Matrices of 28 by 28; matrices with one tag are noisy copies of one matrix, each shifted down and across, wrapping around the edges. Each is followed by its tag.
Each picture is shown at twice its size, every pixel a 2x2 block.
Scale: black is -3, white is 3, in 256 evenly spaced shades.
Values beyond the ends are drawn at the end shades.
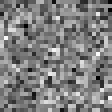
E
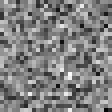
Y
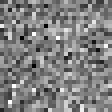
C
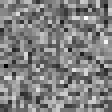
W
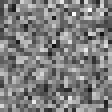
W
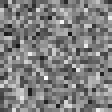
E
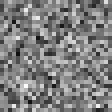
Y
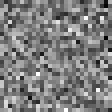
Y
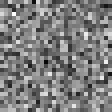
W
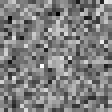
C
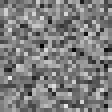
C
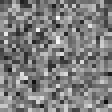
E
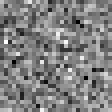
Y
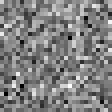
C
